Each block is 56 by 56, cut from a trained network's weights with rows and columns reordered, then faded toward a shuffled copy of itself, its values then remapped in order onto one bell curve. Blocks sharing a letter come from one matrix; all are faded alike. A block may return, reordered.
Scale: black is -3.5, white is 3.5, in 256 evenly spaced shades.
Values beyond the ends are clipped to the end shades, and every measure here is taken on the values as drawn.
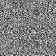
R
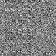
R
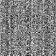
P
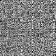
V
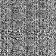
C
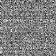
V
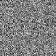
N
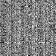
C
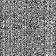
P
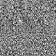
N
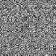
R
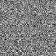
R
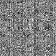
P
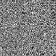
N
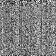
P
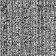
C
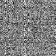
V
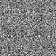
N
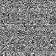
V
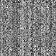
P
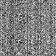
C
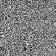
N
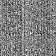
P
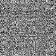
V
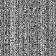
C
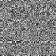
R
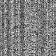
C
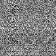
V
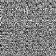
V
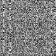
V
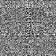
V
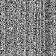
C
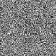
N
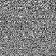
R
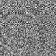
R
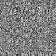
R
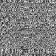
R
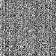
P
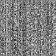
P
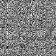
V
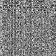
P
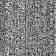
P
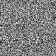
N
